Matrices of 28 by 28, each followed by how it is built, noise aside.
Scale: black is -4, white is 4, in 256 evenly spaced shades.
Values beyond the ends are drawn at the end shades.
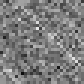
Toeplitz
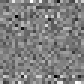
uneven rows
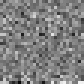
uneven rows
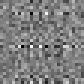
low rank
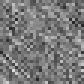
Toeplitz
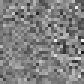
upper triangular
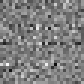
uneven rows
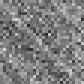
Toeplitz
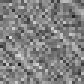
Toeplitz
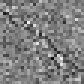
banded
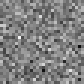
noise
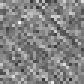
Toeplitz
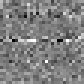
uneven rows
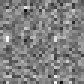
low rank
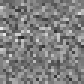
repeating columns
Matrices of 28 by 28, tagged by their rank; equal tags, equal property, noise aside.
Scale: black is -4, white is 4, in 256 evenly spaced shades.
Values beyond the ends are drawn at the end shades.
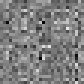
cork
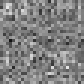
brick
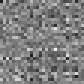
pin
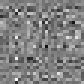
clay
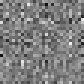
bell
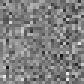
brick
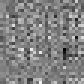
cork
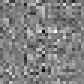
cork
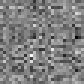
cork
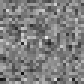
pin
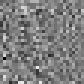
brick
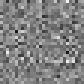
clay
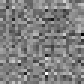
clay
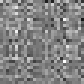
cork
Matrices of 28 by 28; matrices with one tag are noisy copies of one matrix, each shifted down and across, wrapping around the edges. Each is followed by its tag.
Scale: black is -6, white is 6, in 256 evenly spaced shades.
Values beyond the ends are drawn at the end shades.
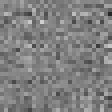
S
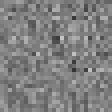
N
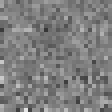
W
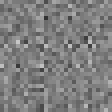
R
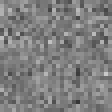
W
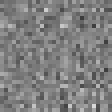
N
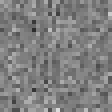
N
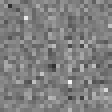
N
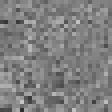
S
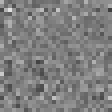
S
